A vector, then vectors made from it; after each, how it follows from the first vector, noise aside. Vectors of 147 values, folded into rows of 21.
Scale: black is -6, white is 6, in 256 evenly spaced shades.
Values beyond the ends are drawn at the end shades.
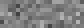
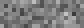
reversed, negated.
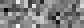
wrapped around, scaled up.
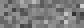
reversed, negated.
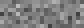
sign-scrambled.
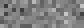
reversed, negated.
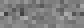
reversed, negated, partly zeroed.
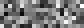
reversed, negated, scaled up.
